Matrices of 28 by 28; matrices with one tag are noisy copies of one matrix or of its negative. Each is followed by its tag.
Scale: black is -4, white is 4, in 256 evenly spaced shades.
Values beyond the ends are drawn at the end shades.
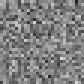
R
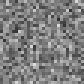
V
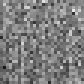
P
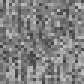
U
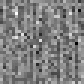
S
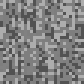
U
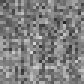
P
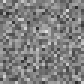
V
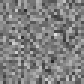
R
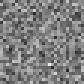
V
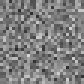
R
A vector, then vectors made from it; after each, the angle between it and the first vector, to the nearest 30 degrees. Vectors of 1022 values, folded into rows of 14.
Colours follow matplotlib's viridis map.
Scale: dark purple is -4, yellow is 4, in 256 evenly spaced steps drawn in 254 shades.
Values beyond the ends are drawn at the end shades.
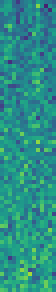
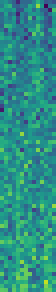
30 degrees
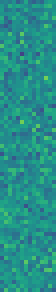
90 degrees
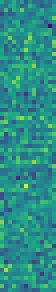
90 degrees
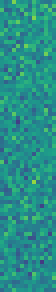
120 degrees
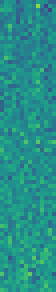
30 degrees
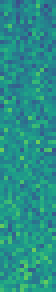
30 degrees
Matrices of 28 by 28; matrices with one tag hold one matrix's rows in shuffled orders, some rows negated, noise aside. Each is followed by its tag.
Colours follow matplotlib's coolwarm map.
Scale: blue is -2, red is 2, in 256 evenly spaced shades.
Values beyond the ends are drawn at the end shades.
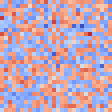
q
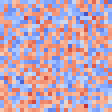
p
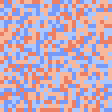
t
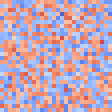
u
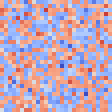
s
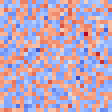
t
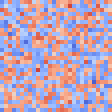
s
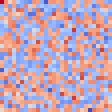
t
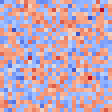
q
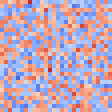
q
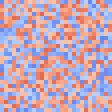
t
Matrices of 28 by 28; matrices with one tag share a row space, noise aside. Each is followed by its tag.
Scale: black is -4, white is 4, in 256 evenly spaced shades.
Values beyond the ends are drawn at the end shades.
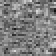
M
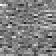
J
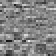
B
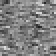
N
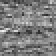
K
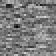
B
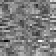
N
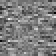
J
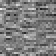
B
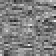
M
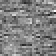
M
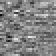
B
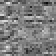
K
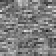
J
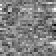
J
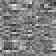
M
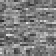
B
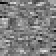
N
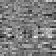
J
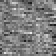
M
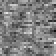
M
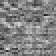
K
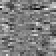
N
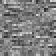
M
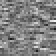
N
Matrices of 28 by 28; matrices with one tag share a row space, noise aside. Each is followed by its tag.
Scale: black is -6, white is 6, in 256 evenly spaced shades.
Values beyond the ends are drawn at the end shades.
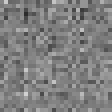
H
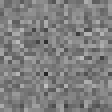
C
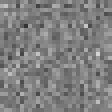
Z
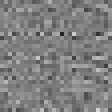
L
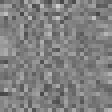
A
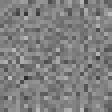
Z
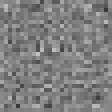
L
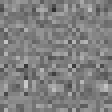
H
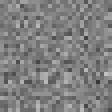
Z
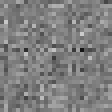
H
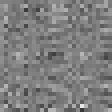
H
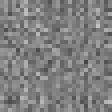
Z
